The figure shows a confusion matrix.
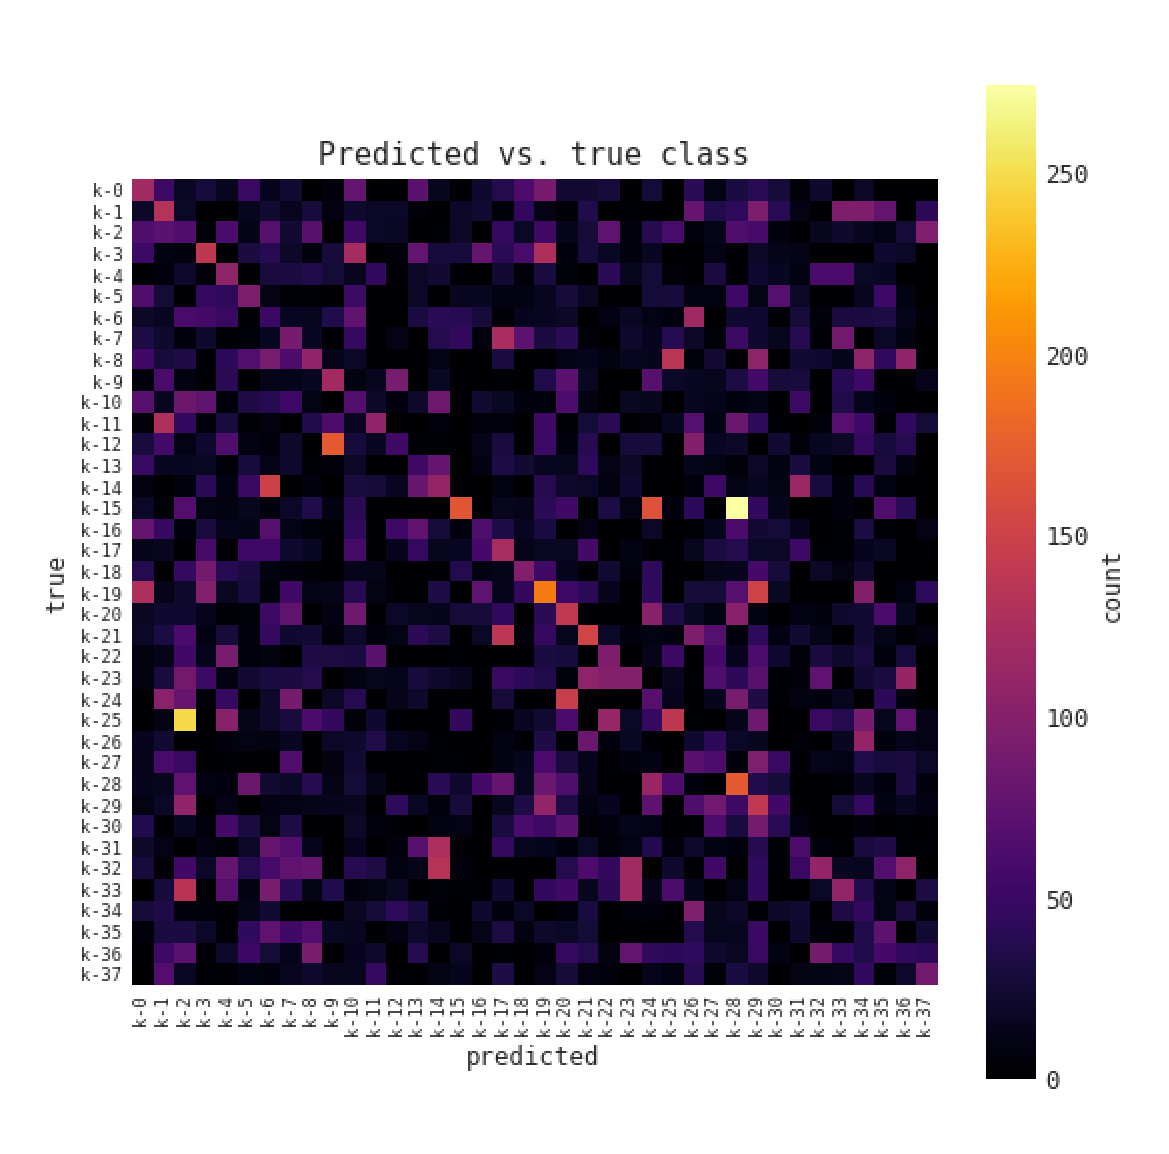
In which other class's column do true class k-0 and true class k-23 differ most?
k-36
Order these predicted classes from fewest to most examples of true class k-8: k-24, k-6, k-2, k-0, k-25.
k-24, k-2, k-0, k-6, k-25
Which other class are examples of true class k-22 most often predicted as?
k-4
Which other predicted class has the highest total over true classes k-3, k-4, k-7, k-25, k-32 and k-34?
k-2
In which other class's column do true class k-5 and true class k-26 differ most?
k-34
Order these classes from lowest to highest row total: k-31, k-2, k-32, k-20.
k-31, k-20, k-2, k-32
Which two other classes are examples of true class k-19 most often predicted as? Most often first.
k-29, k-0
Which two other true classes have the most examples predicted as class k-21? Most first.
k-23, k-26
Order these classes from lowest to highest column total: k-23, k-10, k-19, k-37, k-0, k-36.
k-37, k-23, k-36, k-0, k-10, k-19
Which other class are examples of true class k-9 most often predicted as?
k-12
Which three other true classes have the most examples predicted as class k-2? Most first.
k-25, k-33, k-29
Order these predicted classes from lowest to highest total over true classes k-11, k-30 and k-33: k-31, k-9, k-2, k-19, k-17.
k-31, k-17, k-9, k-19, k-2
